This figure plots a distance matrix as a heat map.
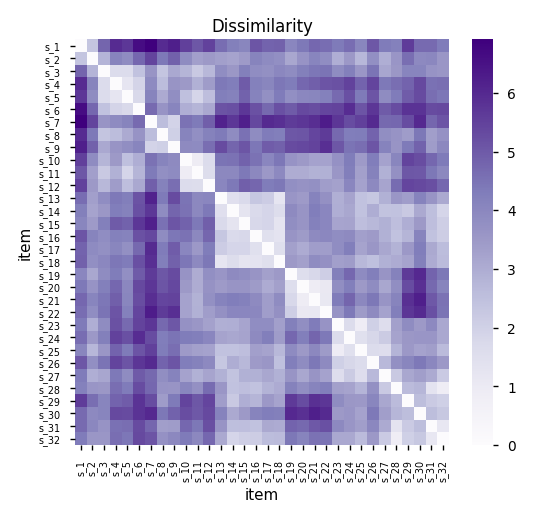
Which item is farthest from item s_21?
s_30
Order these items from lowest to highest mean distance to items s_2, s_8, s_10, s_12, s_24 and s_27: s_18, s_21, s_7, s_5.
s_5, s_18, s_21, s_7
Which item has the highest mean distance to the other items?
s_7
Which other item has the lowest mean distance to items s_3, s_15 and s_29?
s_14
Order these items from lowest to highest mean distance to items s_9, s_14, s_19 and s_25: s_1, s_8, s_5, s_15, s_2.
s_15, s_2, s_8, s_5, s_1
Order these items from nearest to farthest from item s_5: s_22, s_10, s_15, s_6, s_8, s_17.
s_6, s_10, s_8, s_17, s_22, s_15
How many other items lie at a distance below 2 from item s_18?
5
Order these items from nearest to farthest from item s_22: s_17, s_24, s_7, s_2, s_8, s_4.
s_17, s_2, s_24, s_4, s_8, s_7
